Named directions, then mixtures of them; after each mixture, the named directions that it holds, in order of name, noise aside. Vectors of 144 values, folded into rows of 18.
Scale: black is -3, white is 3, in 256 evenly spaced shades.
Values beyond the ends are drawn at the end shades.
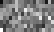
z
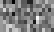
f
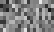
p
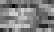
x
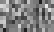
p.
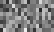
p.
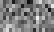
f, p.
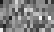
z.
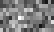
x, z.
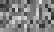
p, z.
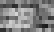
x.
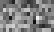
f, x, z.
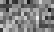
f, p, x.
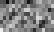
f, p, z.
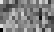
p, x, z.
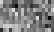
f, x, z.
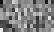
f, z.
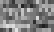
f, x.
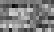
x.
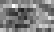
x.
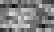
x.
